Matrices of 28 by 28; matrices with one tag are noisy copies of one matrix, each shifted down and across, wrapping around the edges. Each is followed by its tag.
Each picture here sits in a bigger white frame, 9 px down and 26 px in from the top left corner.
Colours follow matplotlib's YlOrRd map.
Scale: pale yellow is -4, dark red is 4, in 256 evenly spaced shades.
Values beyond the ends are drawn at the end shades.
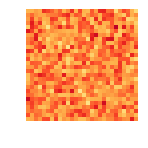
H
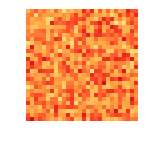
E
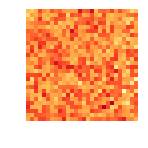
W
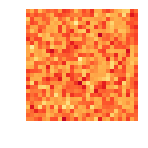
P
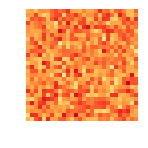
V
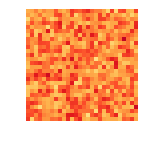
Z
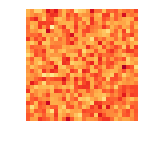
V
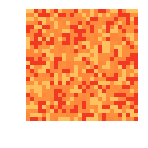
Z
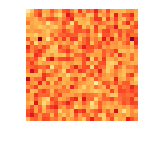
H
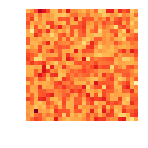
V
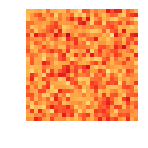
Z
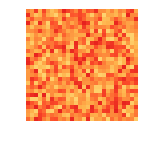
H
